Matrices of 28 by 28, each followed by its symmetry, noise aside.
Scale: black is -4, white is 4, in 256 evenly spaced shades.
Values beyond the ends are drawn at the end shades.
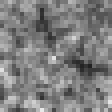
symmetric across the other diagonal.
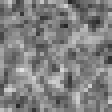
no symmetry.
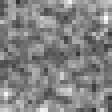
same after a half turn.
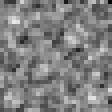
symmetric across the other diagonal.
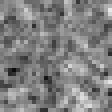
no symmetry.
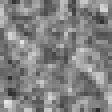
same after a half turn.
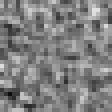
antisymmetric.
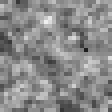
symmetric across the other diagonal.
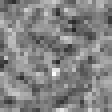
no symmetry.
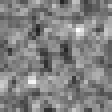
same after a half turn.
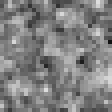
no symmetry.
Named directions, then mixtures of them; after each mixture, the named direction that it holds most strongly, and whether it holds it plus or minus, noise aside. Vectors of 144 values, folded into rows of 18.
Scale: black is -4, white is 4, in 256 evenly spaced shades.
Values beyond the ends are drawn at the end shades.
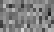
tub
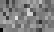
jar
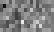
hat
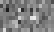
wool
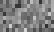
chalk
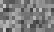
hat, minus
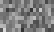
tub, minus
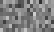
chalk, plus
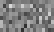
tub, minus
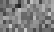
chalk, plus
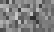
wool, minus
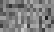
tub, plus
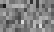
hat, plus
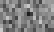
jar, minus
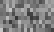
jar, minus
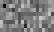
tub, minus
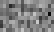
tub, plus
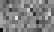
jar, plus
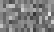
tub, minus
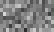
chalk, minus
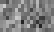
hat, minus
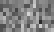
jar, plus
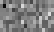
tub, minus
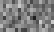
chalk, minus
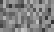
tub, plus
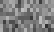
chalk, plus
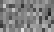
tub, plus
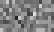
jar, minus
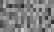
tub, plus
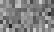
chalk, minus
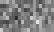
hat, plus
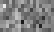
hat, minus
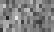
hat, minus
